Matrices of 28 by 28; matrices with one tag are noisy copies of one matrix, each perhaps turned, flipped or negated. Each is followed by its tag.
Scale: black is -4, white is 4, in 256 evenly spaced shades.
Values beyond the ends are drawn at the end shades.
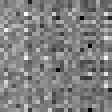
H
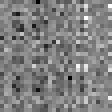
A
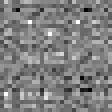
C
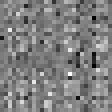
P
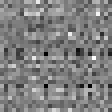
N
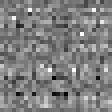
P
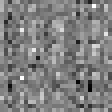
C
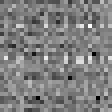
N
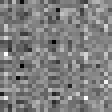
H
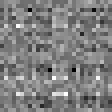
P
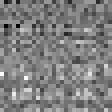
A
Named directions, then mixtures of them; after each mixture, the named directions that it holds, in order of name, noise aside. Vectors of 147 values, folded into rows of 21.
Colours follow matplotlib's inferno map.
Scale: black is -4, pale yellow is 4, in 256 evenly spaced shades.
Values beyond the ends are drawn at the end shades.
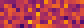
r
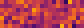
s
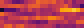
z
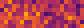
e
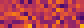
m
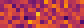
r.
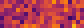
e, s.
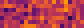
e, s, z.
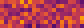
m, r, s.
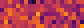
e, m, r.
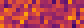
e, s.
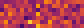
r.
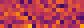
m.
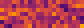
m, z.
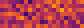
m, r, z.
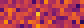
e, r.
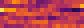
z.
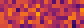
e, r, s.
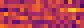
m, s, z.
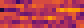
m, z.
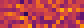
m, z.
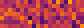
m, r, s.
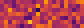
r.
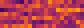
m, z.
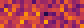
e.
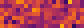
s.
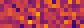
m, r, s.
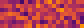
m, r, z.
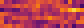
s, z.
